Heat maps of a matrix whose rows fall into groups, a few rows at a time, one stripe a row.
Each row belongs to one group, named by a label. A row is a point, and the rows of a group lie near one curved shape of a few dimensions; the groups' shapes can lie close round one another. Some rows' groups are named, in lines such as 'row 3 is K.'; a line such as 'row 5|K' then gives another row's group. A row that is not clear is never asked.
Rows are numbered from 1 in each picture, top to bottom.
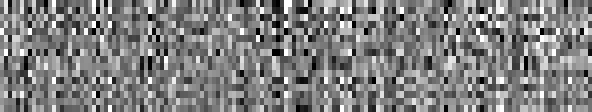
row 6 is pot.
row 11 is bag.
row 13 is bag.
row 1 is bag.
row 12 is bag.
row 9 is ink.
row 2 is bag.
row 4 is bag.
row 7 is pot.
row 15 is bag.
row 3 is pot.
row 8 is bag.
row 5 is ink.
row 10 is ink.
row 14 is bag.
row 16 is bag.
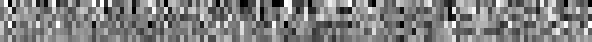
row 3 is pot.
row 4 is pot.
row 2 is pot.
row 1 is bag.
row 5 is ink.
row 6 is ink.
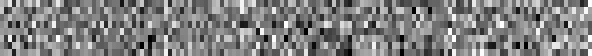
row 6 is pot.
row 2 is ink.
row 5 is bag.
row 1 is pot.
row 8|pot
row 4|bag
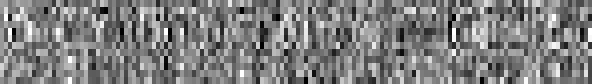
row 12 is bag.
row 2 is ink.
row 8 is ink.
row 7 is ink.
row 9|bag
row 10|ink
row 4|pot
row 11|ink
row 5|pot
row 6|pot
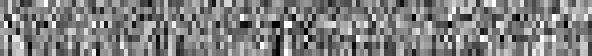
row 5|bag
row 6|pot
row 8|bag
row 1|ink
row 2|ink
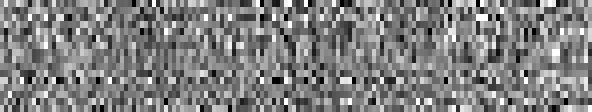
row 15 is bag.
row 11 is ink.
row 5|ink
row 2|bag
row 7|ink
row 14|ink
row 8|ink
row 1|pot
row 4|pot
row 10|bag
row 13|ink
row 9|ink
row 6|pot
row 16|ink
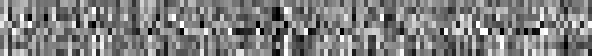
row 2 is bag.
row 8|bag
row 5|pot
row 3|bag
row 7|bag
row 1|ink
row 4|ink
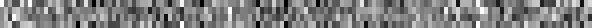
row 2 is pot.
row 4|ink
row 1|ink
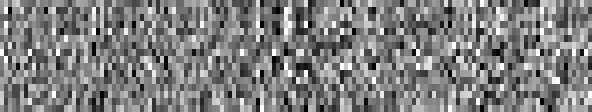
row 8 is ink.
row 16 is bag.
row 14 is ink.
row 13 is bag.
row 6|ink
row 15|ink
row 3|bag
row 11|pot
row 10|bag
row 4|pot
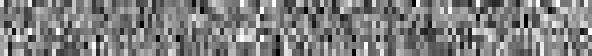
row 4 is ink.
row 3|ink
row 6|bag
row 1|ink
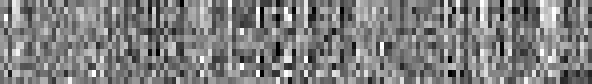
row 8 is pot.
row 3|pot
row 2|ink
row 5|ink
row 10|ink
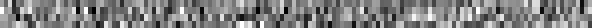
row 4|bag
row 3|bag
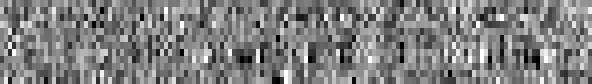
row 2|ink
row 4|ink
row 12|bag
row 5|pot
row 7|pot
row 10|ink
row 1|ink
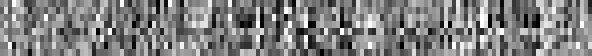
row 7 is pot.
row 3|pot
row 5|bag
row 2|pot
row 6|pot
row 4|pot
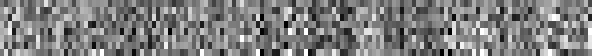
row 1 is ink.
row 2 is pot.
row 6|pot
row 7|ink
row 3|ink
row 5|pot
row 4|ink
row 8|pot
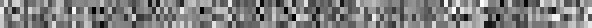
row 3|ink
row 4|ink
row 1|pot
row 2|ink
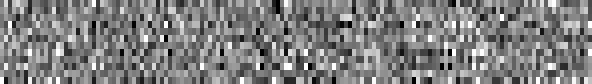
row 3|bag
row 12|ink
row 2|bag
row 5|ink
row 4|pot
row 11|bag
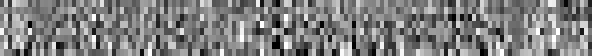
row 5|ink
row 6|bag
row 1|pot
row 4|bag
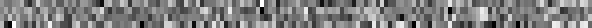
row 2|pot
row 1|bag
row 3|pot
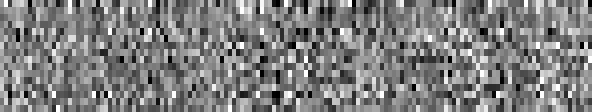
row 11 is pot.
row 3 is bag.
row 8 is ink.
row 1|bag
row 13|ink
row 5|bag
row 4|bag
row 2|bag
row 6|bag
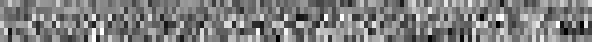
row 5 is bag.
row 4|ink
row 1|pot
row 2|bag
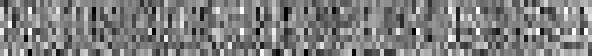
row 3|ink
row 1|ink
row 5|ink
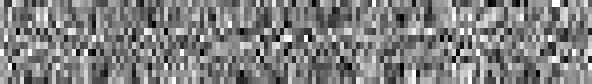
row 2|ink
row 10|pot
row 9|ink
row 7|bag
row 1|ink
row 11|ink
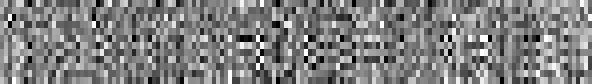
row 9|bag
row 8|pot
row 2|ink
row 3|pot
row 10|ink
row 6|pot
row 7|bag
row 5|ink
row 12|pot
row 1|bag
